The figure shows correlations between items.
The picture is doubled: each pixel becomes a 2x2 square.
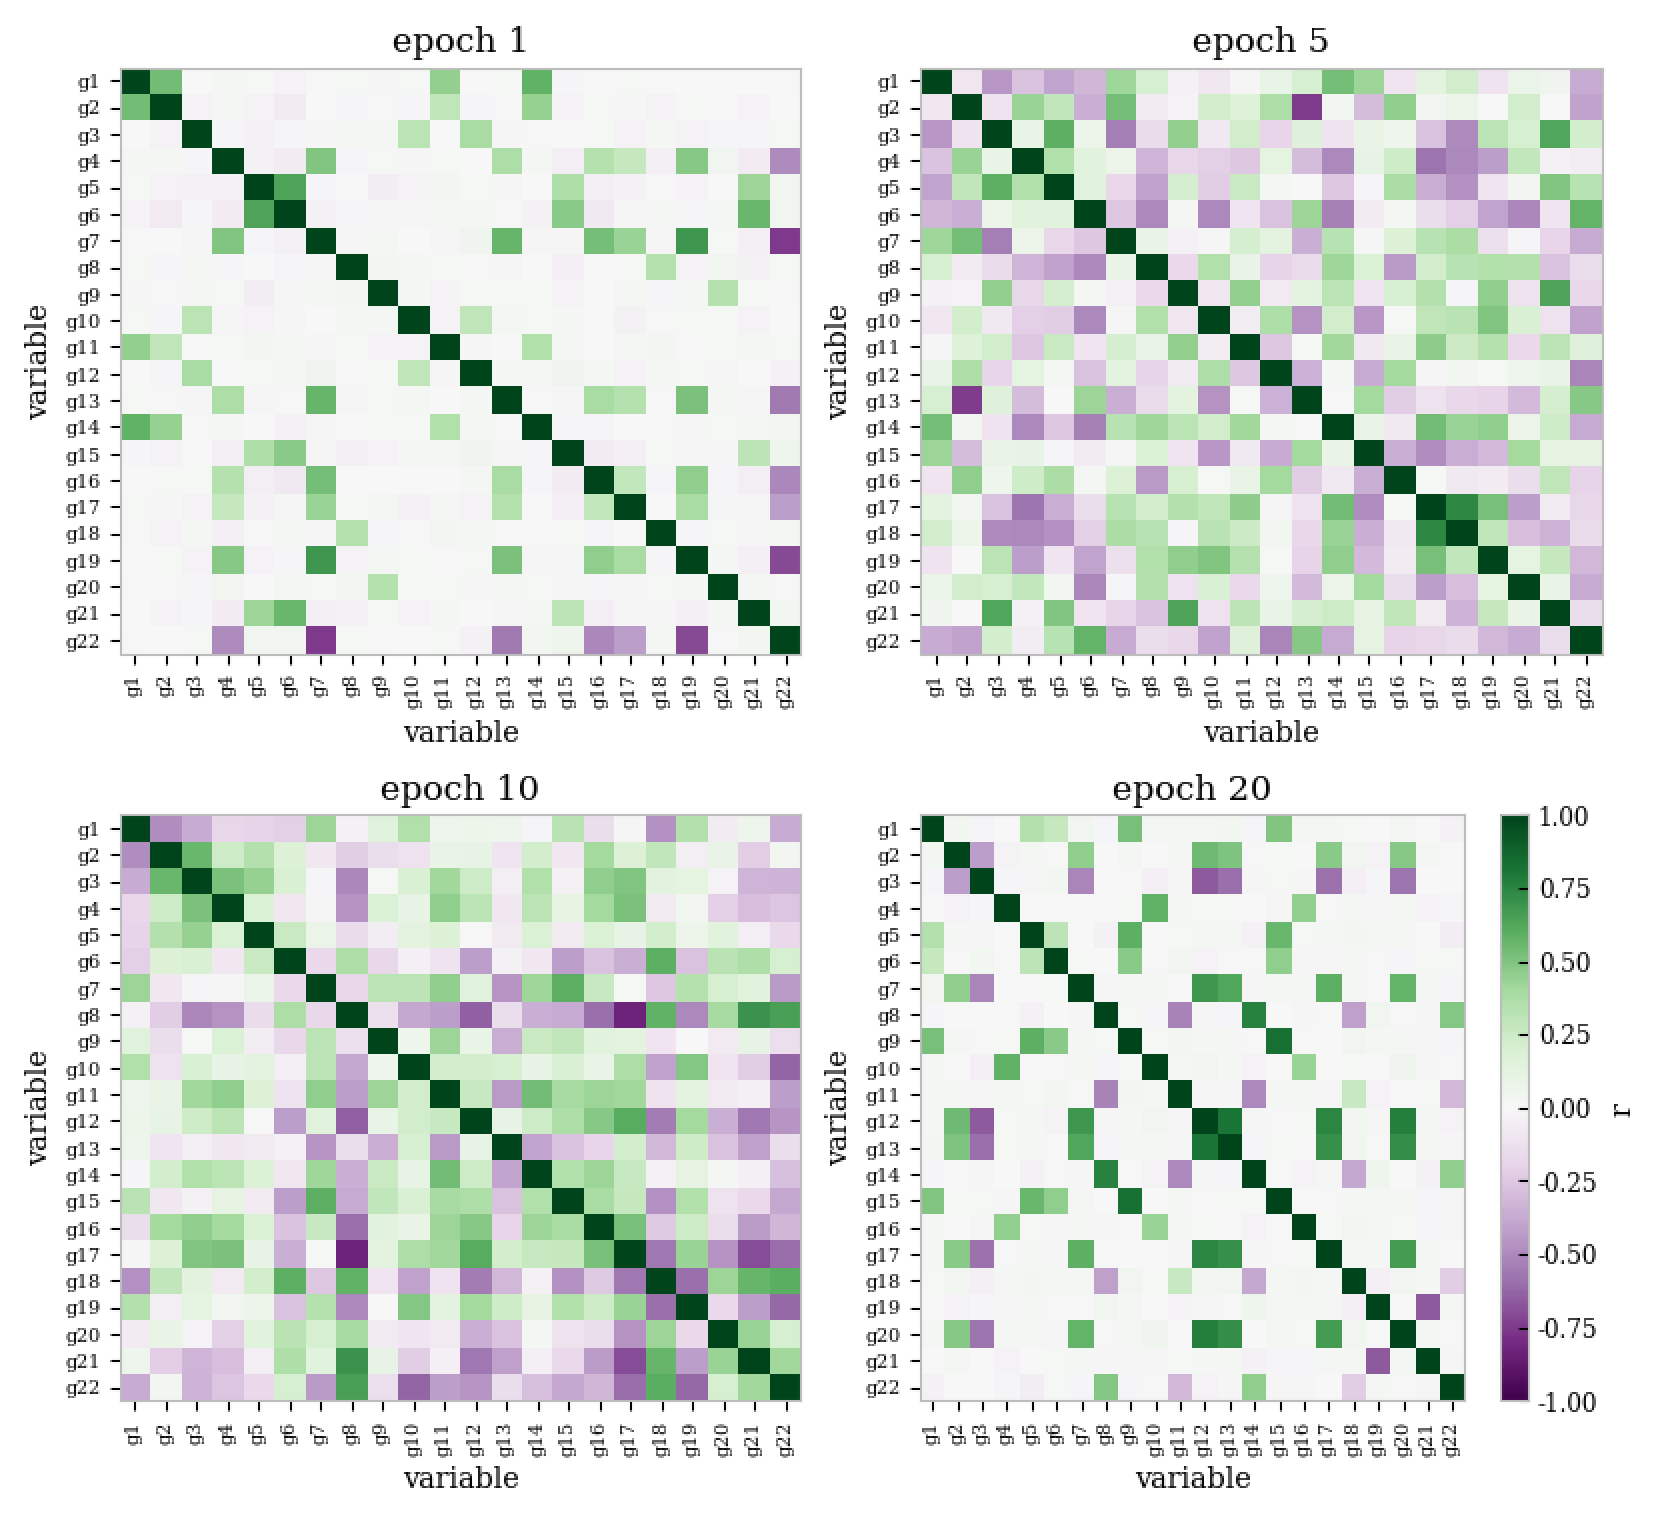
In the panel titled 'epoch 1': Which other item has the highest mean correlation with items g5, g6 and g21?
g15
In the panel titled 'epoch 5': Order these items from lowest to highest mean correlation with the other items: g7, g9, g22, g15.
g22, g15, g7, g9
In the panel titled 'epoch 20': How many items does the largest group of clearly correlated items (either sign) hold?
7
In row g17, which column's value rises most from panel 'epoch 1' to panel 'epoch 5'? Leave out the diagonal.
g18
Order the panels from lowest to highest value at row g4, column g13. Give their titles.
epoch 5, epoch 10, epoch 20, epoch 1
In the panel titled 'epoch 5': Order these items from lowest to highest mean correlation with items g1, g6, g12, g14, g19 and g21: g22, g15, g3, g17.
g22, g15, g3, g17
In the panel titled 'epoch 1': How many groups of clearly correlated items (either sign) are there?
6
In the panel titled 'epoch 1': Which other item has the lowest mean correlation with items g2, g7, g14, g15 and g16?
g22
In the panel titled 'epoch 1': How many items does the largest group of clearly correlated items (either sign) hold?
7
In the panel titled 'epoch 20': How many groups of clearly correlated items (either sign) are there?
5
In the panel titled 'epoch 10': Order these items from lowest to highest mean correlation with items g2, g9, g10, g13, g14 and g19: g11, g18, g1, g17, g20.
g18, g20, g1, g11, g17
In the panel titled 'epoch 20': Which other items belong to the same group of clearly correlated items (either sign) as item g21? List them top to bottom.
g19
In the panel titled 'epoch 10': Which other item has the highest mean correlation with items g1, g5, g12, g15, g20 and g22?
g7
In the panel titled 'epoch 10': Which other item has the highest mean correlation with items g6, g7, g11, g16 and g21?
g14
